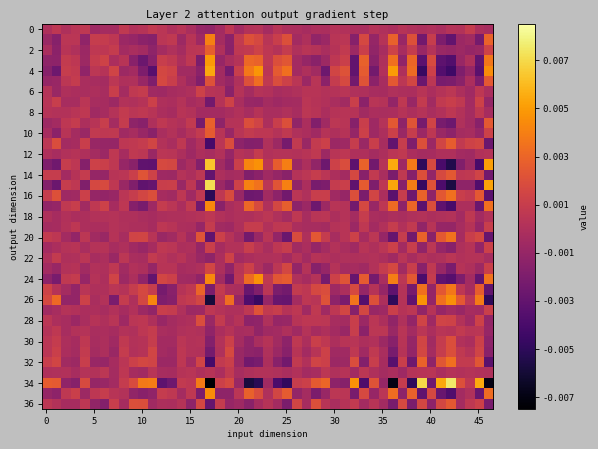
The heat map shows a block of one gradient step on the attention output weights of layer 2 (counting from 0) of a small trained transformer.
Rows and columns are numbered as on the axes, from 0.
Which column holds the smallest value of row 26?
17
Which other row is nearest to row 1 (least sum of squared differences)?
35
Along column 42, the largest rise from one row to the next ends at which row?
16
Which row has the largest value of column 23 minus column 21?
34
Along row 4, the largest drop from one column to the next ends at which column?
39
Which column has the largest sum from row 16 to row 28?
42
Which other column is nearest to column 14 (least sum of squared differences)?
8
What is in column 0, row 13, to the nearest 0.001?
-0.002
